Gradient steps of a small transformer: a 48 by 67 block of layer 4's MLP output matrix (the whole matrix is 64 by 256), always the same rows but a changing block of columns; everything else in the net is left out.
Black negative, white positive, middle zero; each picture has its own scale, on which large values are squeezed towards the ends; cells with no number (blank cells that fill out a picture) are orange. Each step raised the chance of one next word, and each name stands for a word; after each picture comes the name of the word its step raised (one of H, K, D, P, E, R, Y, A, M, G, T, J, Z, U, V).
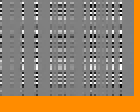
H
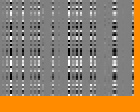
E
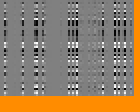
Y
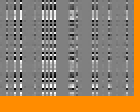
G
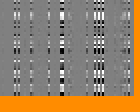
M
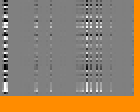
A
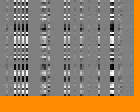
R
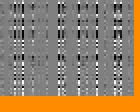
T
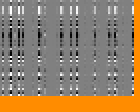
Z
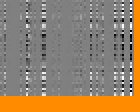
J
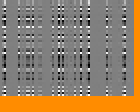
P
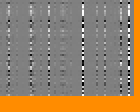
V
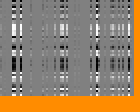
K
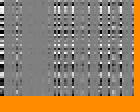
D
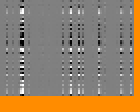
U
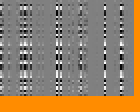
D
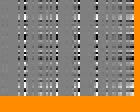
G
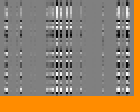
Z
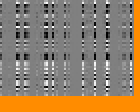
T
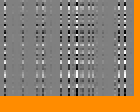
D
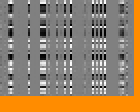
T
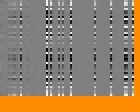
P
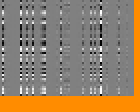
U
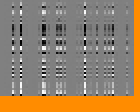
U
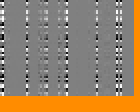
G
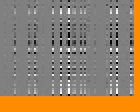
U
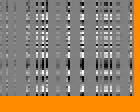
R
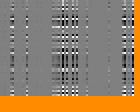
P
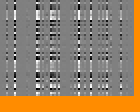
G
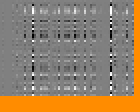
Z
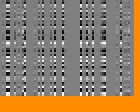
Y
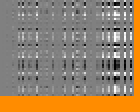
R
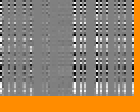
A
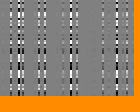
M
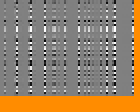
V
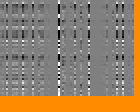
T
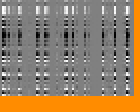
Z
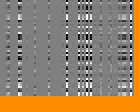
G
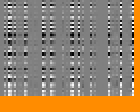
A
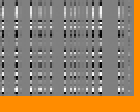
Z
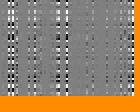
G
